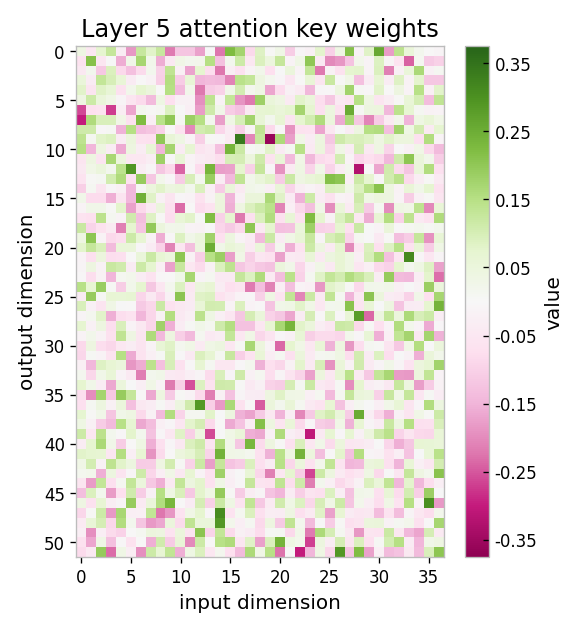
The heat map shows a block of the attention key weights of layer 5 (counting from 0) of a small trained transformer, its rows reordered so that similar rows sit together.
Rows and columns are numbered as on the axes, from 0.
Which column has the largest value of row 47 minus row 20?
14
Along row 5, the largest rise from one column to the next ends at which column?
18
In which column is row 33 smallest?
6
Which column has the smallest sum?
3
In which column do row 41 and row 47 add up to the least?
8
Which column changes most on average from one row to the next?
20
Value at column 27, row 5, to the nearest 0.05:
-0.05
